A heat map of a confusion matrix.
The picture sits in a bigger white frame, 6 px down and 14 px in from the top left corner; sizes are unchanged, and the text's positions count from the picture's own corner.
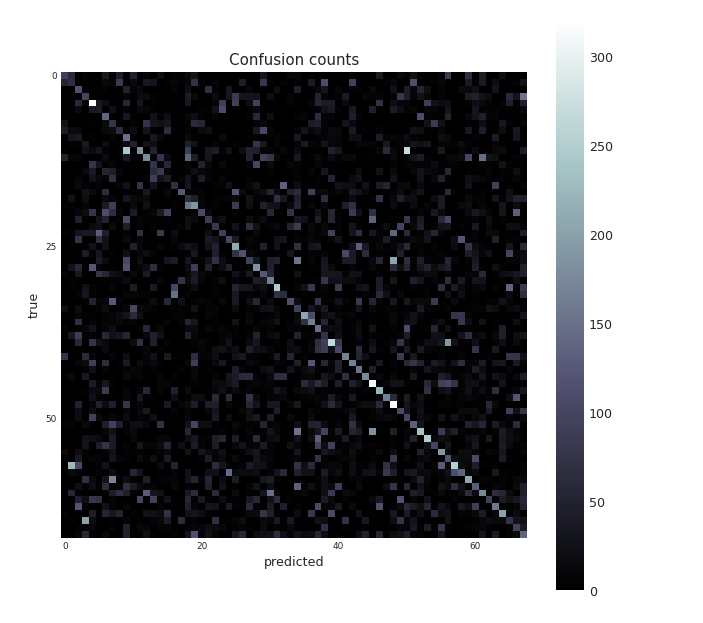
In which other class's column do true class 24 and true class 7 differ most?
58
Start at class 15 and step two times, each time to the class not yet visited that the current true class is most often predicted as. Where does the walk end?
28
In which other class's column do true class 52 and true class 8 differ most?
45
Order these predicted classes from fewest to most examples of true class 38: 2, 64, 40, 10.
10, 40, 64, 2
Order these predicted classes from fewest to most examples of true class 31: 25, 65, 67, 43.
43, 25, 67, 65
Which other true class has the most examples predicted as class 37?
53
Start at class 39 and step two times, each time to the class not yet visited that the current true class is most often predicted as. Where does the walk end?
60
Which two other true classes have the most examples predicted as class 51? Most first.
1, 42
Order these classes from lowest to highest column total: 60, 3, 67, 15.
15, 3, 60, 67
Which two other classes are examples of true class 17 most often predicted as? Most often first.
25, 36
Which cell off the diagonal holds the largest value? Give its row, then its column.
11, 50
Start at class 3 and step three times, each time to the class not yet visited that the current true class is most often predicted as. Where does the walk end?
18
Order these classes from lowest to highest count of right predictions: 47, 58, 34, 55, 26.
34, 26, 58, 47, 55
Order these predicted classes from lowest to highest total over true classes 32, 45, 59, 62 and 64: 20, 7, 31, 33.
33, 20, 31, 7
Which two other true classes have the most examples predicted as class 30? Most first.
61, 12
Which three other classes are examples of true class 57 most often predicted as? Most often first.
1, 55, 2
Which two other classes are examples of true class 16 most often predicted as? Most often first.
32, 63
